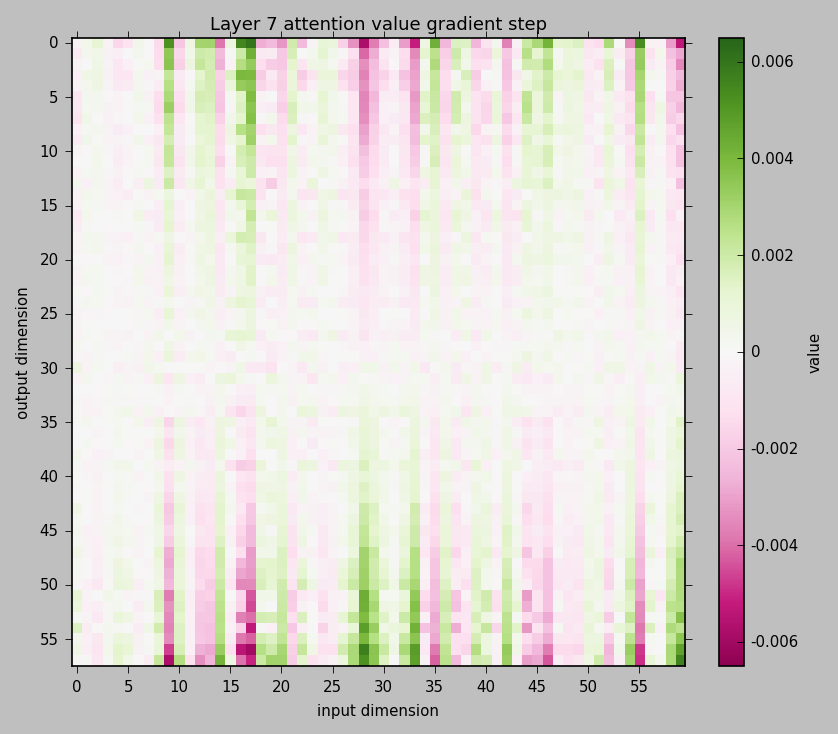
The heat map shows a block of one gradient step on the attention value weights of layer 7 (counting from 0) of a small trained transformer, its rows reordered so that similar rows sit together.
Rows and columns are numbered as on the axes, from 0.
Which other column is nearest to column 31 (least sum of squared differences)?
53
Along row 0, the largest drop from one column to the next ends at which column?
18
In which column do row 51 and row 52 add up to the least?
17
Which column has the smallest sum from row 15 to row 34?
28
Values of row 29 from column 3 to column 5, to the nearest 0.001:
0 0 0
